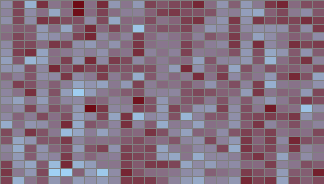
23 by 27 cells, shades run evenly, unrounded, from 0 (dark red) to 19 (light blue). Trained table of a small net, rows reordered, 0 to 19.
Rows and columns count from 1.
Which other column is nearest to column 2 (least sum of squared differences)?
20
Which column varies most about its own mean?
7
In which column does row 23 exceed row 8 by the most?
8
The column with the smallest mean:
25
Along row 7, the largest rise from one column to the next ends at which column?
4
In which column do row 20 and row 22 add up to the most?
5
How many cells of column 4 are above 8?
15
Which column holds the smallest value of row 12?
3
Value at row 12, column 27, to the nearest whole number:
6
